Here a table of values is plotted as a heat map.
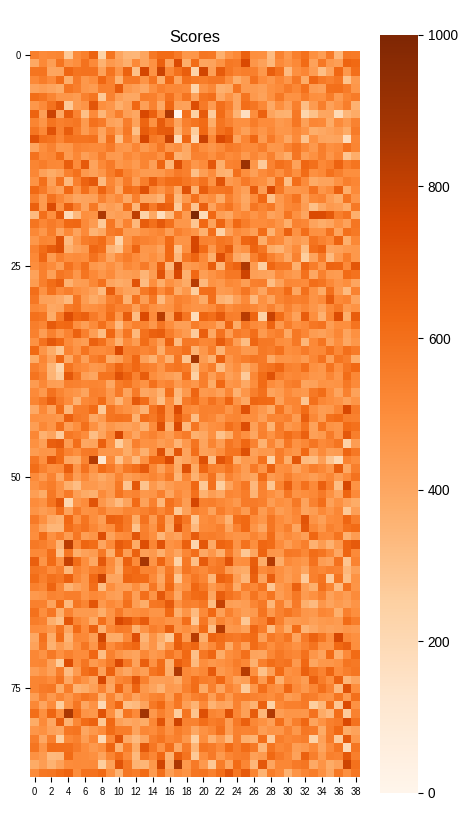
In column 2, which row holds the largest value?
7
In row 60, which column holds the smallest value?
17
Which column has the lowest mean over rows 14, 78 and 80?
19
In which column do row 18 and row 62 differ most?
8
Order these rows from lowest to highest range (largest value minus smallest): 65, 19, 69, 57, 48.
57, 65, 69, 48, 19
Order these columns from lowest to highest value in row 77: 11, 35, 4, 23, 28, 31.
28, 11, 23, 4, 31, 35
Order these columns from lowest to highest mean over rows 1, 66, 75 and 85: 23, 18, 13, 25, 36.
36, 18, 13, 25, 23
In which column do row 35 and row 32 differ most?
10
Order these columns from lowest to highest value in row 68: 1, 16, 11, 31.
1, 11, 31, 16
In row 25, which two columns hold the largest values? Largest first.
25, 17
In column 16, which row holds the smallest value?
69
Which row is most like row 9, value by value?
18
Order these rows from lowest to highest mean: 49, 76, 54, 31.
54, 76, 49, 31
